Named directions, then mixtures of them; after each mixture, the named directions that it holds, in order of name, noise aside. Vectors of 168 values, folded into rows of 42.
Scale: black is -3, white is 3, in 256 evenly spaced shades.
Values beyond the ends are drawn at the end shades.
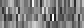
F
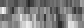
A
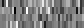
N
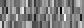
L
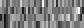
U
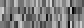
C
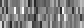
L, N.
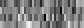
A, F, L.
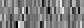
C, N, U.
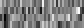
U.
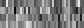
A, L, N.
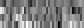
A, C, L.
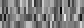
F, L, U.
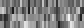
A, U.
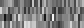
A, F, U.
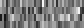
U.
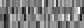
U.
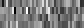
N.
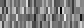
L.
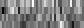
A, F, L.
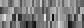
A, F, U.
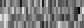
U.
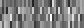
C, F, L.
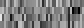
C, U.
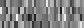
C, L.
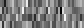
L.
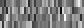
L.
